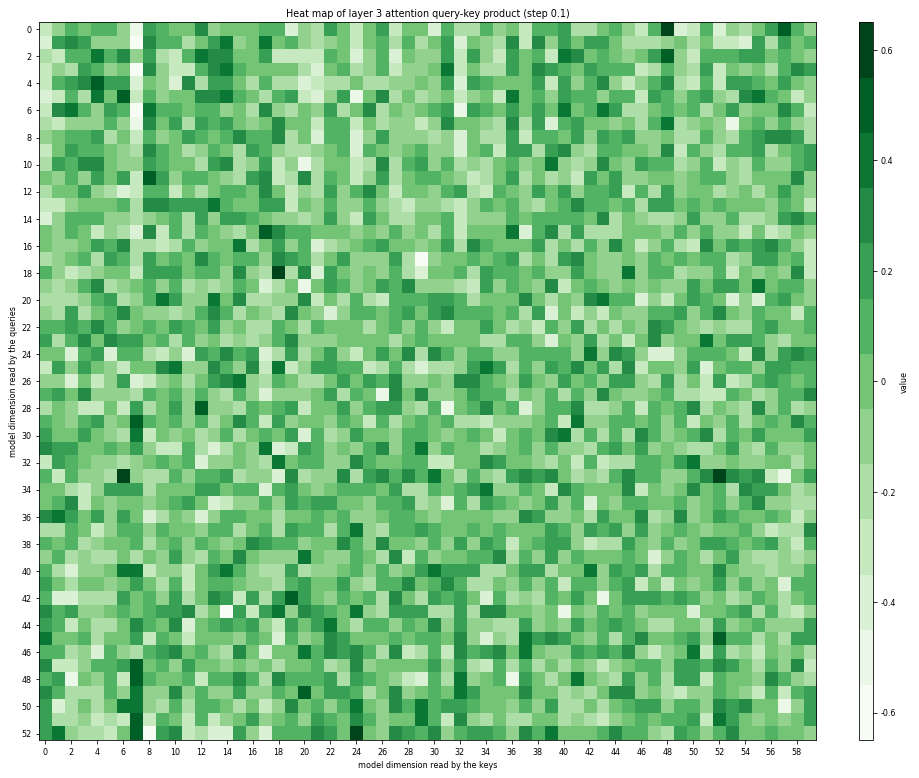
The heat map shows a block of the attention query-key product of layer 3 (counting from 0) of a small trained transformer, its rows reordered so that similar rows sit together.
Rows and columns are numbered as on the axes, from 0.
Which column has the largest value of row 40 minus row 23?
14
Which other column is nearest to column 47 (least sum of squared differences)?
5
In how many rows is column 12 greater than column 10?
20
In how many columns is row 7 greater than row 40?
25
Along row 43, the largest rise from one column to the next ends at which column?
15
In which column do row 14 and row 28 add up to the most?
12
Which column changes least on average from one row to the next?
21
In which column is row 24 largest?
42
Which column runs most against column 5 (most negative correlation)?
39
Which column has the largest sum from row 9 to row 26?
13
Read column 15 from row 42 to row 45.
-0.3 0.2 0.1 -0.1
